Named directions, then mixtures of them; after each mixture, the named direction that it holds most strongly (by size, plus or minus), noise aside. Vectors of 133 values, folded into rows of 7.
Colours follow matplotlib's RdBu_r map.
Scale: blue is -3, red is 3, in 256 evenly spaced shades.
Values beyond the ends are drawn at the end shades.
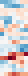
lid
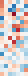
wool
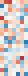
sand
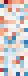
sand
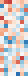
sand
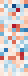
wool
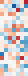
wool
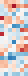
lid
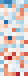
sand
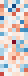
wool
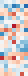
lid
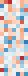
sand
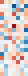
wool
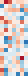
sand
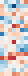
lid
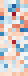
wool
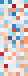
wool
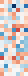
wool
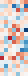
sand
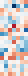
lid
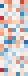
sand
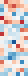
lid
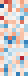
sand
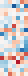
lid
